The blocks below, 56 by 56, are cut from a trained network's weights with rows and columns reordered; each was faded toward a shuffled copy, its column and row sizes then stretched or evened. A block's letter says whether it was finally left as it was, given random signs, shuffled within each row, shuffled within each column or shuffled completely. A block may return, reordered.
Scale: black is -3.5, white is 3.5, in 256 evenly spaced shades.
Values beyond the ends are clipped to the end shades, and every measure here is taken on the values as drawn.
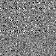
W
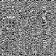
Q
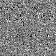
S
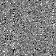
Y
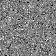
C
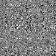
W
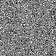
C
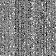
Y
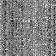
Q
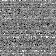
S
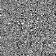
W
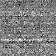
Q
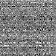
Q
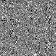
Y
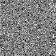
Y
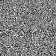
S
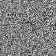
W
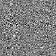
Q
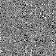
W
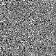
W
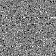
S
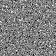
C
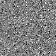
Y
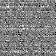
Q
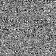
S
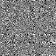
W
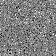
C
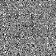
W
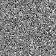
Y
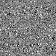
S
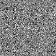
W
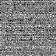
Q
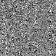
Y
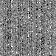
Y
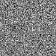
W
